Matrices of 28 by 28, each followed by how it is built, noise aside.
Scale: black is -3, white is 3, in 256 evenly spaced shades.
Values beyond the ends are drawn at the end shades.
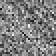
Toeplitz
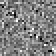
banded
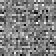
blocks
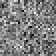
blocks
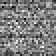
blocks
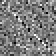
diagonal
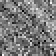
Toeplitz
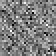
Toeplitz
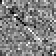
diagonal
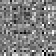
low rank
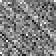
Toeplitz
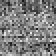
blocks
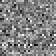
uneven rows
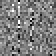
uneven columns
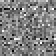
uneven rows
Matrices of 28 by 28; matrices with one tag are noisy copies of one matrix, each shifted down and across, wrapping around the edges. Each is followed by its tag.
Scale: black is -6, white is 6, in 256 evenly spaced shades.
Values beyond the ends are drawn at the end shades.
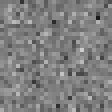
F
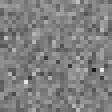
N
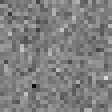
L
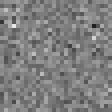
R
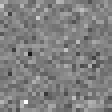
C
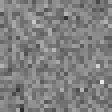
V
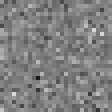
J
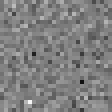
C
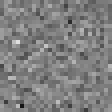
C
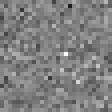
C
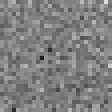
J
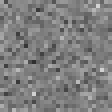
J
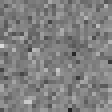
L
